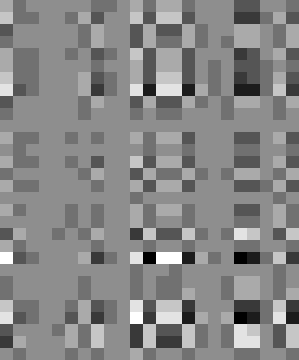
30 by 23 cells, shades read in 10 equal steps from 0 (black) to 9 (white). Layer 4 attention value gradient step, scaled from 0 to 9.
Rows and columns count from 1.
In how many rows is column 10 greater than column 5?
2
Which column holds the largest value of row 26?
11
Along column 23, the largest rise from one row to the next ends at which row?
28
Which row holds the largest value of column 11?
27
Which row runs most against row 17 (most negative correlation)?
19
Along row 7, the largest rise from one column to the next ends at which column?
13
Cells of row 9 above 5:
6
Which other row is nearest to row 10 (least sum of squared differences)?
24
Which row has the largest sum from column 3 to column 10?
29
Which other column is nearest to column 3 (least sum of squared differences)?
21
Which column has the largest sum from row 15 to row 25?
1
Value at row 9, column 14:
3
